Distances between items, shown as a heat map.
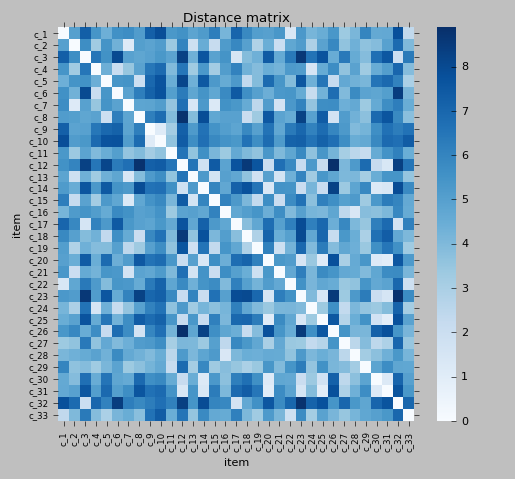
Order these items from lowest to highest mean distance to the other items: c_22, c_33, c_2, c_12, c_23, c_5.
c_2, c_33, c_22, c_5, c_23, c_12
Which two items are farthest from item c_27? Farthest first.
c_32, c_3
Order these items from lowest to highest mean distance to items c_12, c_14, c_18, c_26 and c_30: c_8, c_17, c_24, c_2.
c_24, c_2, c_8, c_17
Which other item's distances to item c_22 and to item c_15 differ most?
c_1
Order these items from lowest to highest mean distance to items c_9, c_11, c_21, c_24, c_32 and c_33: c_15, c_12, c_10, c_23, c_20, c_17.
c_15, c_17, c_10, c_20, c_23, c_12
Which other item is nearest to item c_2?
c_7
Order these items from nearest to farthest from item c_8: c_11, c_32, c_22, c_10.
c_11, c_22, c_32, c_10
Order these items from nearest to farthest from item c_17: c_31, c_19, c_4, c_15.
c_19, c_15, c_4, c_31
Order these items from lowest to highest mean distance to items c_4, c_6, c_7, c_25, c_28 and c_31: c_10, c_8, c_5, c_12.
c_12, c_5, c_8, c_10
